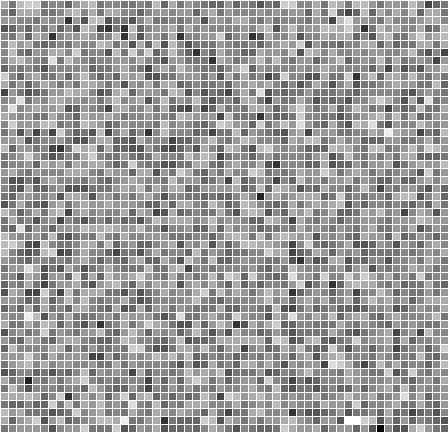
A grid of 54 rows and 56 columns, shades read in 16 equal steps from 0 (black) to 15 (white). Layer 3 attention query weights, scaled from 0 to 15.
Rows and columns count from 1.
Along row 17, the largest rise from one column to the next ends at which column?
8
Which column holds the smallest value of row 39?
37
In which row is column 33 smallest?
25
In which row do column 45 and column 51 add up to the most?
53
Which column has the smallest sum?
21
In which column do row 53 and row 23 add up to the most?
44
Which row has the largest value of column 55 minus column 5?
31
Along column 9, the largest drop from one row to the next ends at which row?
3
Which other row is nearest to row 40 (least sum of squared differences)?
34
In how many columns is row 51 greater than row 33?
29
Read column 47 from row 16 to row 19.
13 10 6 11
